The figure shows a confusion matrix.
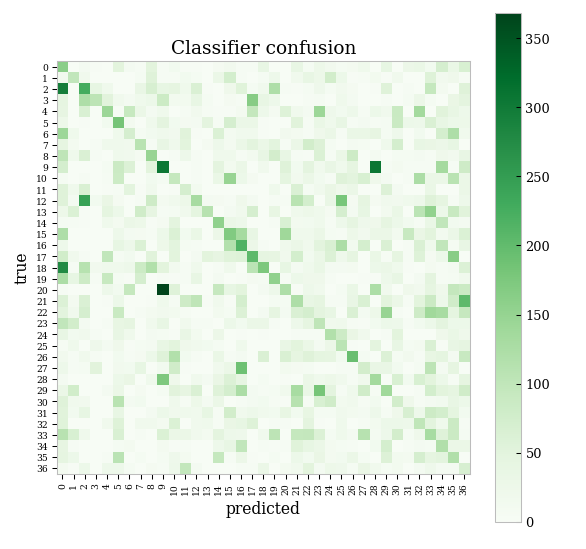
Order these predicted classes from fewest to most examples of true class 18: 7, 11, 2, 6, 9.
11, 6, 9, 7, 2
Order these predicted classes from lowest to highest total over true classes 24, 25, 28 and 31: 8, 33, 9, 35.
8, 35, 33, 9
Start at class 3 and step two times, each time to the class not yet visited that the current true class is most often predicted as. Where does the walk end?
35
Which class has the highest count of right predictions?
9
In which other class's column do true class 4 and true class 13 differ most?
33
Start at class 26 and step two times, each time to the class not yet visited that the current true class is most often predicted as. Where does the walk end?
15
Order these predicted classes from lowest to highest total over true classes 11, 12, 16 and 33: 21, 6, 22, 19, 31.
31, 6, 19, 22, 21
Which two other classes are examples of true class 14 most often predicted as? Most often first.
34, 20
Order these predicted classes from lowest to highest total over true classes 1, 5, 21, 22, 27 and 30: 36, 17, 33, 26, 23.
17, 26, 23, 36, 33
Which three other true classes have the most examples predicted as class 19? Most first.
2, 33, 8
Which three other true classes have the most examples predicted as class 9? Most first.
20, 28, 3
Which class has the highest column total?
0
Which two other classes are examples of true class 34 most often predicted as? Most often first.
16, 29
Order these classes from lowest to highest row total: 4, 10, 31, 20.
31, 10, 4, 20
